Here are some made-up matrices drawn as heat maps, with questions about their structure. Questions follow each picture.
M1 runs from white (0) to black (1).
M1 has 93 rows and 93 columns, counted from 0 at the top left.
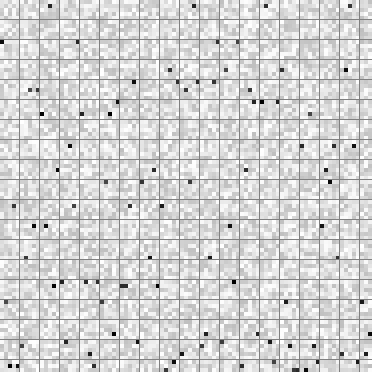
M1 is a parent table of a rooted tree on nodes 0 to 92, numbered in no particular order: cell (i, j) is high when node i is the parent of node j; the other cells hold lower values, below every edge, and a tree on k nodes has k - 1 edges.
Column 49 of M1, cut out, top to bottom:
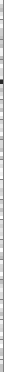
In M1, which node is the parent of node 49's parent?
28
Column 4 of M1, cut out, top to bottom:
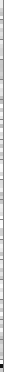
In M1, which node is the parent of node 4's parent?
88
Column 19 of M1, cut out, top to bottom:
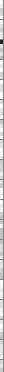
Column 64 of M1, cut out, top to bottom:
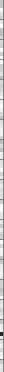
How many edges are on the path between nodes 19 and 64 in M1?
4
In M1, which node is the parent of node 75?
36
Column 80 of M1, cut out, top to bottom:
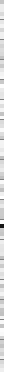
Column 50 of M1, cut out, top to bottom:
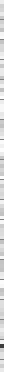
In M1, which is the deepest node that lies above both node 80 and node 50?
17
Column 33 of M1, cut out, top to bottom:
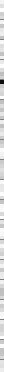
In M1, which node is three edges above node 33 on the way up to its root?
83
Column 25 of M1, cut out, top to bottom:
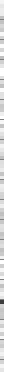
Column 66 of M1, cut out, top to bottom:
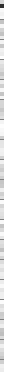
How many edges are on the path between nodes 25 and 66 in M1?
3
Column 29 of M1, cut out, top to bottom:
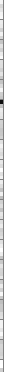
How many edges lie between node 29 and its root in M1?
3
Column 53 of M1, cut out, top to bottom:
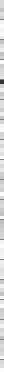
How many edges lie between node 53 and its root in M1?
4
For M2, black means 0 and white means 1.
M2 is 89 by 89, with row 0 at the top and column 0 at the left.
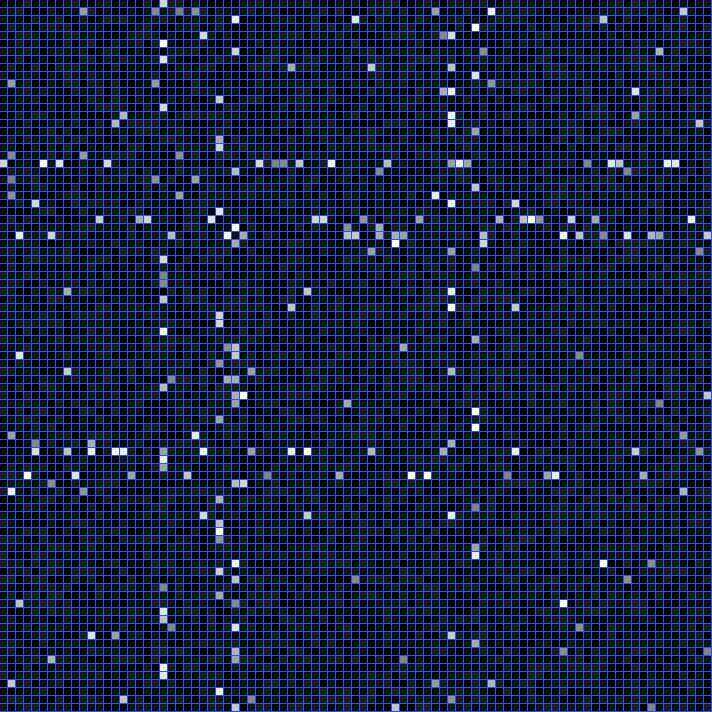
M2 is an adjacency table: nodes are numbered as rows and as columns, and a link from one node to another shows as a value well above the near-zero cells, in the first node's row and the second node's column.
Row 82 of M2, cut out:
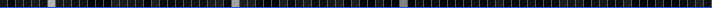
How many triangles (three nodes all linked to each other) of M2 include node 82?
2
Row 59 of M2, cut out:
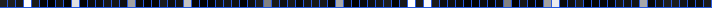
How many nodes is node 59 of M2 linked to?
12
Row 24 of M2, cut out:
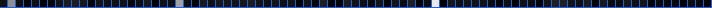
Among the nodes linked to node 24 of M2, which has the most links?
node 1
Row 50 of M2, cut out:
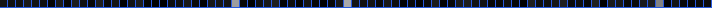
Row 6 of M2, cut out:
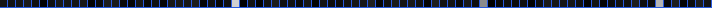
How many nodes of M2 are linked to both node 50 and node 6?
2
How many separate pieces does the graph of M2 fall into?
5
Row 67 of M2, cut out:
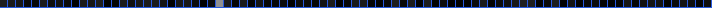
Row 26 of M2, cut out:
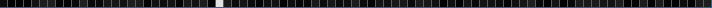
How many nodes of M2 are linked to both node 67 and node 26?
1
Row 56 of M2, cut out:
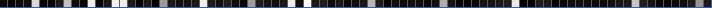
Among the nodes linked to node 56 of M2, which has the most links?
node 20
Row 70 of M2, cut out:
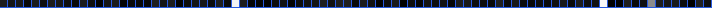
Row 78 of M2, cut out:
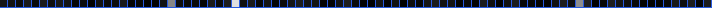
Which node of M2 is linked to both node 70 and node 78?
node 29
